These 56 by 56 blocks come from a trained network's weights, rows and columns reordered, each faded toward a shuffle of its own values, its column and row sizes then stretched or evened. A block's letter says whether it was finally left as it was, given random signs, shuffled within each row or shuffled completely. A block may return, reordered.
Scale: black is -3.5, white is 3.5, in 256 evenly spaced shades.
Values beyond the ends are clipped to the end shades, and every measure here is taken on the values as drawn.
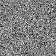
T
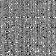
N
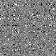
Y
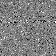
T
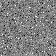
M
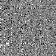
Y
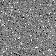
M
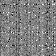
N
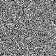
Y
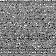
T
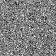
M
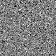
M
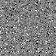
Y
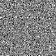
Y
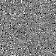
Y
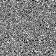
T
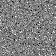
M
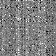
N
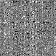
N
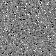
M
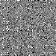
Y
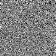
Y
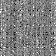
N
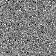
T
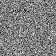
M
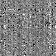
N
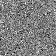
M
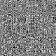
N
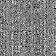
N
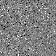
M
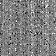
N
